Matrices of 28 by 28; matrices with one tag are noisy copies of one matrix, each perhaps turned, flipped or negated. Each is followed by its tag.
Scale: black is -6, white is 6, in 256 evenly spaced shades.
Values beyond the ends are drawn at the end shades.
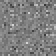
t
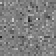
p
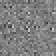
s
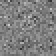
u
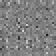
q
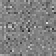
s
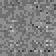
t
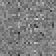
p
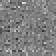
t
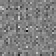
q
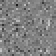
u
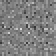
s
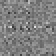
s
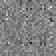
t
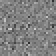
s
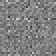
q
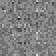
p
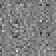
u
